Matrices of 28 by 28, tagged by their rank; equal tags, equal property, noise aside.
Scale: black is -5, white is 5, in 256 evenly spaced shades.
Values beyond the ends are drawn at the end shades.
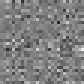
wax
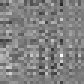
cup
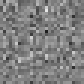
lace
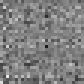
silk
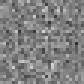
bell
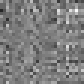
cup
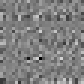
lace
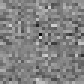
silk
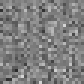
bell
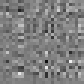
cup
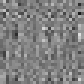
cup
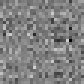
wax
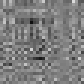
lace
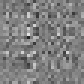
cup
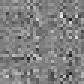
wax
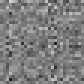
lace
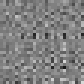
cup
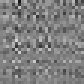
cup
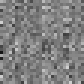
lace
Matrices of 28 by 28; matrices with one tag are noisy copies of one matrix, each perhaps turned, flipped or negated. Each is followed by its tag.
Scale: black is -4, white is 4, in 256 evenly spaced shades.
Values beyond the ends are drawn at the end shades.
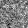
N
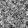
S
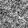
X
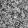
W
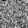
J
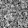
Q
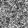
X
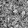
W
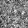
W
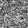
Q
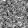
J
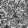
S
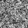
N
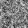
J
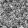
S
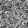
J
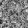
S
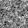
X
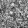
W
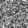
J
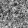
W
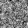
J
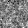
X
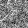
N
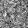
W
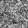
N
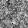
N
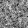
X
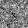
N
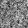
Q
